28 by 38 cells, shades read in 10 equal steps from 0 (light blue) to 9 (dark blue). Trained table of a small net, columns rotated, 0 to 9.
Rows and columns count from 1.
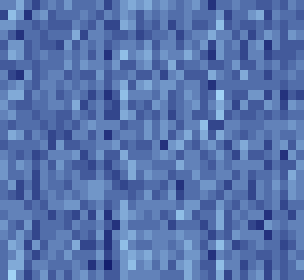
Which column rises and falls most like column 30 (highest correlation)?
11
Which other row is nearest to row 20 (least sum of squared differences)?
7
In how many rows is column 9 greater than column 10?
14
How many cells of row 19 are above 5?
11
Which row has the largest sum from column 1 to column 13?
8
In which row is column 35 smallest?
19
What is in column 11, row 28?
3
